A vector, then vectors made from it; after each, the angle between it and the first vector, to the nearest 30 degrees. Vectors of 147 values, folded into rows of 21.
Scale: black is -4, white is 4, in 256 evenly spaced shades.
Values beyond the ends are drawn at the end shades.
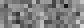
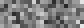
30 degrees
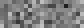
30 degrees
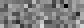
30 degrees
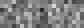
120 degrees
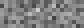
90 degrees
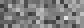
60 degrees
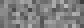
150 degrees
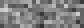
150 degrees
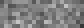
150 degrees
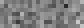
30 degrees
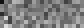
90 degrees
